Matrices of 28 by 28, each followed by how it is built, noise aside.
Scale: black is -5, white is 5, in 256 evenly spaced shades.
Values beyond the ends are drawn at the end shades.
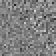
upper triangular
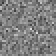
blocks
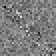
banded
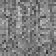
blocks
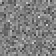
noise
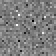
sparse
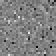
sparse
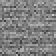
blocks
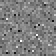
sparse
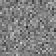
noise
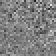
upper triangular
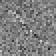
diagonal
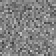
noise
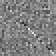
diagonal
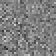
lower triangular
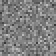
noise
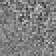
upper triangular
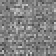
blocks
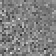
lower triangular
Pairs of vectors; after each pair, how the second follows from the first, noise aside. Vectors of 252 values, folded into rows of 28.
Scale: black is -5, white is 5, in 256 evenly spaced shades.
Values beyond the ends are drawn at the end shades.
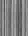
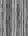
reversed.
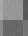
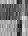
wrapped around, scaled up.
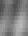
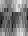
wrapped around, scaled up.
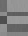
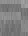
wrapped around, negated, shrunk.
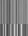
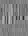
wrapped around, negated, partly zeroed.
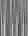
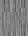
wrapped around, negated, shrunk.
